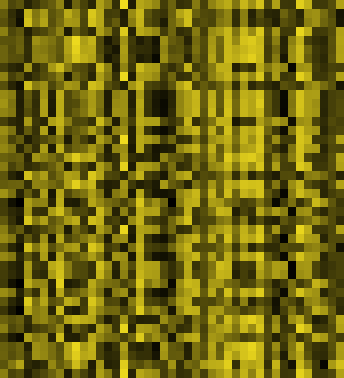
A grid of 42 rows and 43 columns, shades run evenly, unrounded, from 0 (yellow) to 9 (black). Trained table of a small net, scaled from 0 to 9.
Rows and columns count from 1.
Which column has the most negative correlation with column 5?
39
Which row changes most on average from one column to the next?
41
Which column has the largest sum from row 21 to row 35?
3
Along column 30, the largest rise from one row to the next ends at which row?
8
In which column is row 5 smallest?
10
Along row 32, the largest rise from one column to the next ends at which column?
9
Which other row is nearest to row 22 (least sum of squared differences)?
15
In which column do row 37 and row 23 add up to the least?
18
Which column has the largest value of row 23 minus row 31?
35
